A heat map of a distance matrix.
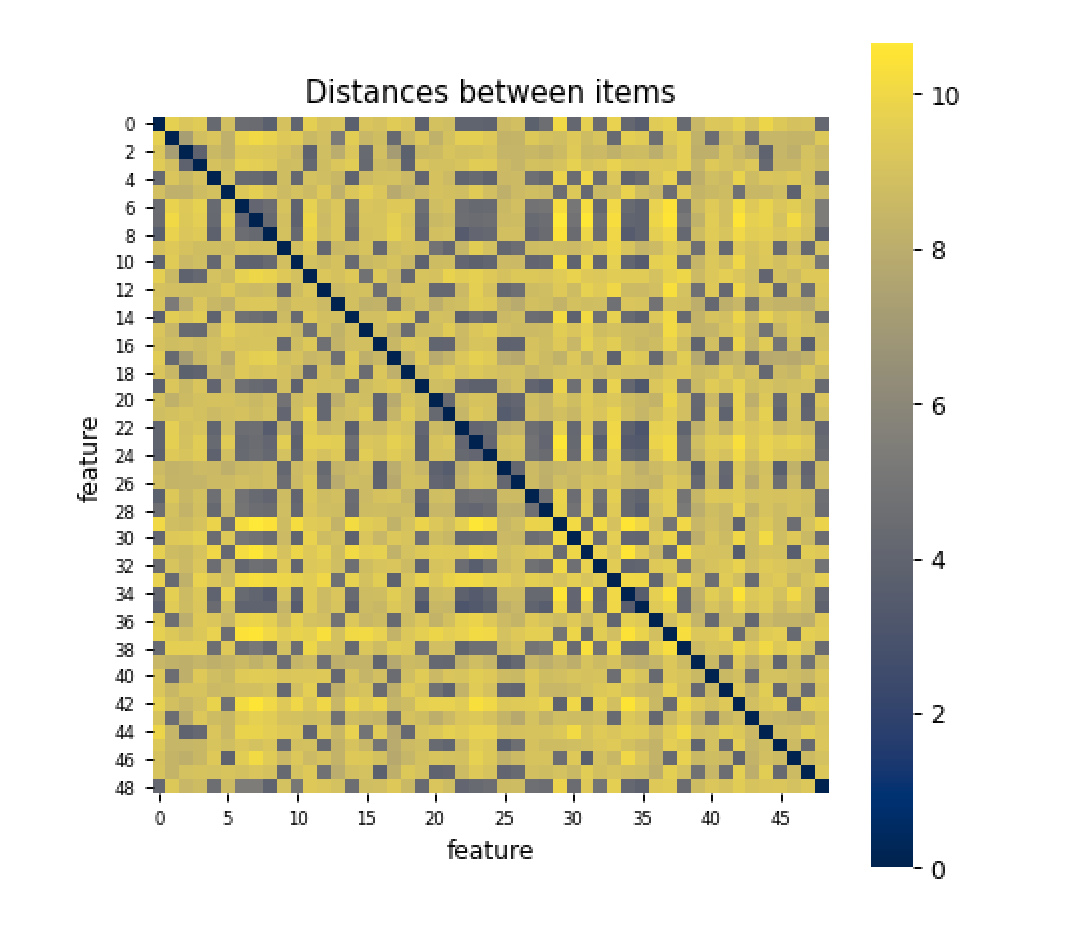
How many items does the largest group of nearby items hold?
19
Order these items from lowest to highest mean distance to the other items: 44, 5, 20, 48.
48, 20, 5, 44
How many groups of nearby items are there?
5
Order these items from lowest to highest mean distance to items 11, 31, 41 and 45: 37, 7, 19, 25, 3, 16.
25, 16, 3, 37, 19, 7
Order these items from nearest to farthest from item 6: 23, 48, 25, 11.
23, 48, 25, 11
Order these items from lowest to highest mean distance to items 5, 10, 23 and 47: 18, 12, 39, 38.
38, 39, 12, 18
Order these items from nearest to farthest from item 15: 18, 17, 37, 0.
18, 17, 0, 37
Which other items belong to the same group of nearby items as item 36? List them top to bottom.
1, 13, 17, 33, 40, 43
